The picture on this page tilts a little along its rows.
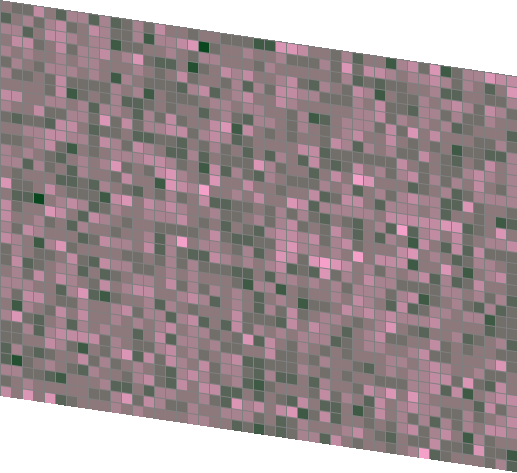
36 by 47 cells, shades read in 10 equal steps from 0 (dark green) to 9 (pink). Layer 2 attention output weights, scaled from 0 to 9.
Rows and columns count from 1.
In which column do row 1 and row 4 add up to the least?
18
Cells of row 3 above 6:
2
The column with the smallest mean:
24
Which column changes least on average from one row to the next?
47
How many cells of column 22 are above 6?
4
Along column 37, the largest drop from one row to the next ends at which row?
17
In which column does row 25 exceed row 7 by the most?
14
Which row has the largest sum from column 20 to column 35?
20
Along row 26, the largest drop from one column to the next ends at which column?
9
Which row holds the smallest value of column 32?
26
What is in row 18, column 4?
0
